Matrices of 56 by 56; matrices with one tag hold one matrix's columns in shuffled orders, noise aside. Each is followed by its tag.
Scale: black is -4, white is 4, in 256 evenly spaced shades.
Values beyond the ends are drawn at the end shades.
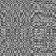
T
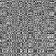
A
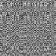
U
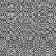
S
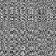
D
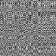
U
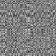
T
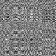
D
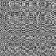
U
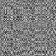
D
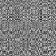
D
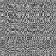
S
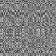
T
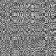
S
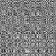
A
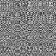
U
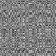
T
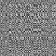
S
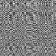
U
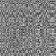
T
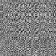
S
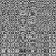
A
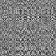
D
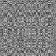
T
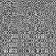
A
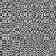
S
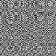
U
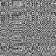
U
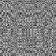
T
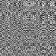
U
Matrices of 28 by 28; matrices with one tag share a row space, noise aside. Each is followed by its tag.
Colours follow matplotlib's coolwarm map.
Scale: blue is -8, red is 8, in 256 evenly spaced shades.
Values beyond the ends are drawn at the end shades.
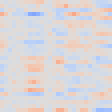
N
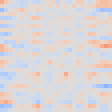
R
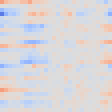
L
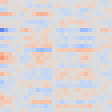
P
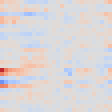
L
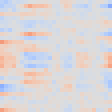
L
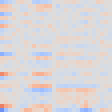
P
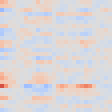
P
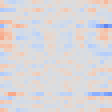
R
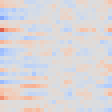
L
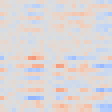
N
